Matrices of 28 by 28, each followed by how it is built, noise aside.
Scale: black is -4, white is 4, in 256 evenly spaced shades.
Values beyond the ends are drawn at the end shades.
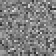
noise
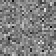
uneven columns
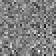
low rank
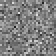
noise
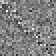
banded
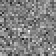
noise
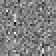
uneven columns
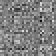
low rank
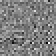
low rank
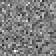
noise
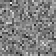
noise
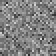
Toeplitz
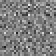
low rank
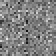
uneven columns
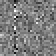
uneven columns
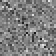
banded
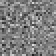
low rank
